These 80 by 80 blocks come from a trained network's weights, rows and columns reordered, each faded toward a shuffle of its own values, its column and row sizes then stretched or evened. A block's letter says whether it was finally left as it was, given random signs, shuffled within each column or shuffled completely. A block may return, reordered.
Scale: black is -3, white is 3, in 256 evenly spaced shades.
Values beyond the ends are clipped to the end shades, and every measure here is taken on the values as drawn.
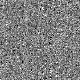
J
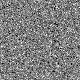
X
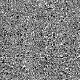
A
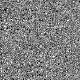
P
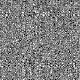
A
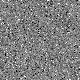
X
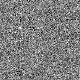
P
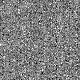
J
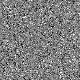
J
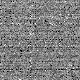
A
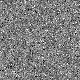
X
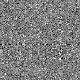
P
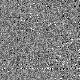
P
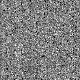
J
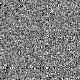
P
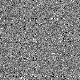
P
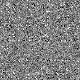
P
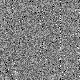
J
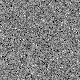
X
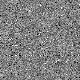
P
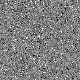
J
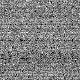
A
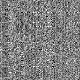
A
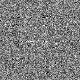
P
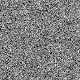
J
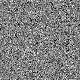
J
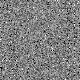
J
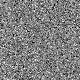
X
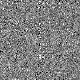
P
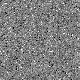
X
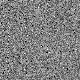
J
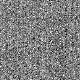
J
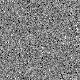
J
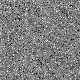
X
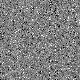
J
